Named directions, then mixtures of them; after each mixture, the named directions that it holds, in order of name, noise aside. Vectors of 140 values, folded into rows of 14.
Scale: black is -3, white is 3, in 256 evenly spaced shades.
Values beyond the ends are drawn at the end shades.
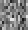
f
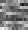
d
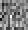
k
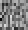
k.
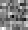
d, f.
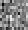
d, f, k.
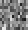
d, f, k.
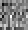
k.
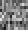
d, k.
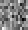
d, f.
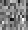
f.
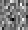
f.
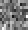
d, f, k.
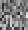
f, k.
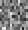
d, f, k.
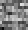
d.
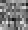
d, f, k.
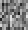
f, k.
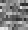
d.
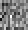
k.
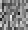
k.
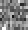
d, f, k.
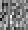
k.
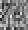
k.
